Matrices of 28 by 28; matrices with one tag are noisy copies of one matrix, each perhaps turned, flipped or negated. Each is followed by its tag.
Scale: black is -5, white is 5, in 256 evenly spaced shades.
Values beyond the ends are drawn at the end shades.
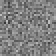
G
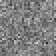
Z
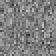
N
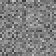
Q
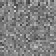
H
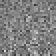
H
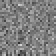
H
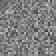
G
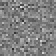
G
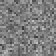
N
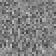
N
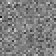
Q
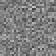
G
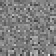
H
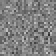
G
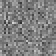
G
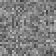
Z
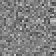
H
